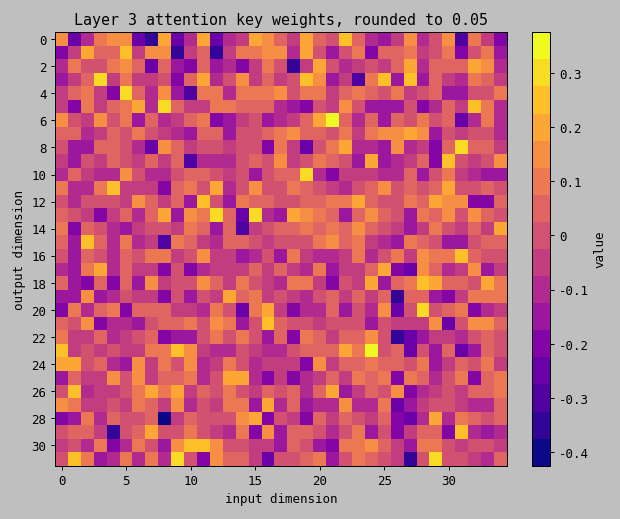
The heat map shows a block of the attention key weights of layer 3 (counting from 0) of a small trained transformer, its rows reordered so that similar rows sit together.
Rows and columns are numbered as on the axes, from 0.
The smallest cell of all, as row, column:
28, 8
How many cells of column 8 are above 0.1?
6
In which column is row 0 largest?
22
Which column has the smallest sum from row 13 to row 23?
26
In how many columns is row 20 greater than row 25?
10
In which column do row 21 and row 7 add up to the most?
16
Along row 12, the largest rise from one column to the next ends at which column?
11
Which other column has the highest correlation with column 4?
30
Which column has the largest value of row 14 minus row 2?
18
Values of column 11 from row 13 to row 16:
0.1 0.05 -0.05 0.15
